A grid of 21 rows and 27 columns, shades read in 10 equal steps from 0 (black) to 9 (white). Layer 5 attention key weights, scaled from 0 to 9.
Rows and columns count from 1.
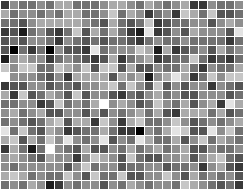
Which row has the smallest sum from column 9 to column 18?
15
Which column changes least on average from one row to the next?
5
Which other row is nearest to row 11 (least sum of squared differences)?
19
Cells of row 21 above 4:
14
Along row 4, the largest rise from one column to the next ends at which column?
17
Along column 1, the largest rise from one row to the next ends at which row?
8
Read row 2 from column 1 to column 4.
6 4 5 5
